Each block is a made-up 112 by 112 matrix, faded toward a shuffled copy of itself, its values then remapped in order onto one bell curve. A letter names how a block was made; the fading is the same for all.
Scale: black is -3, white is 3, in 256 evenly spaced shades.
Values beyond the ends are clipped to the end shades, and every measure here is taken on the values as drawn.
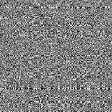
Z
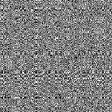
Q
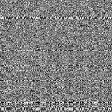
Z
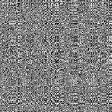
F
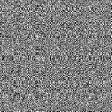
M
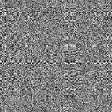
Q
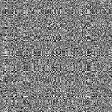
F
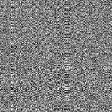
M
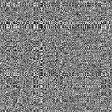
F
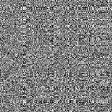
Q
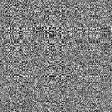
Q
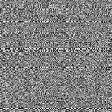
Z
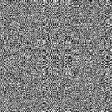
M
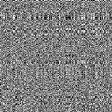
M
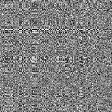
F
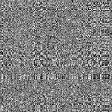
Q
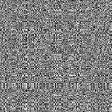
F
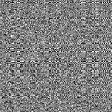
Z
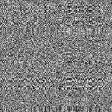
Q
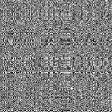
F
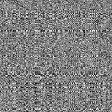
Z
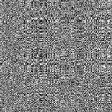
M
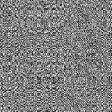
M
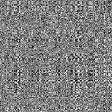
Q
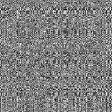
F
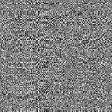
Q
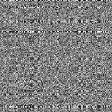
Q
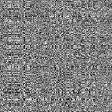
Q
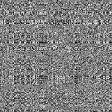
Z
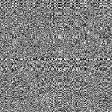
Q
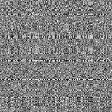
Z
